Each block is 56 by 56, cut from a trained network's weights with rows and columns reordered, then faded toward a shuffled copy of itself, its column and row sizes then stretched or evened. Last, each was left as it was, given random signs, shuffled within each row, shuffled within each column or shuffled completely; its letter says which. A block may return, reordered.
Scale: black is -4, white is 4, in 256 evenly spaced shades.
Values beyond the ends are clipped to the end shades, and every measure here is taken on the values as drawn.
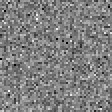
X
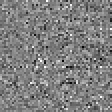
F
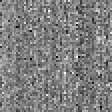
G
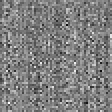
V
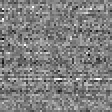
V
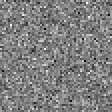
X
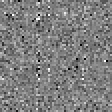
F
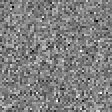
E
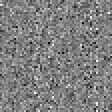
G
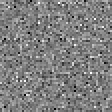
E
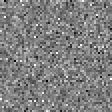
E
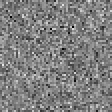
F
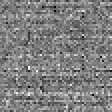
V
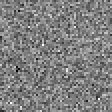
X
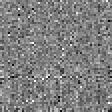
V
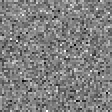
X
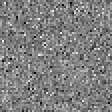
X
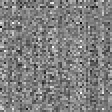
V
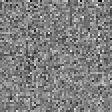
F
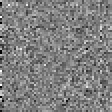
F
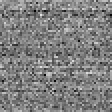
E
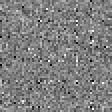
F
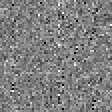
G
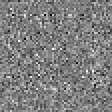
F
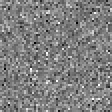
G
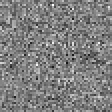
F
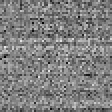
V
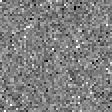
X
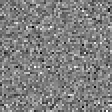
E
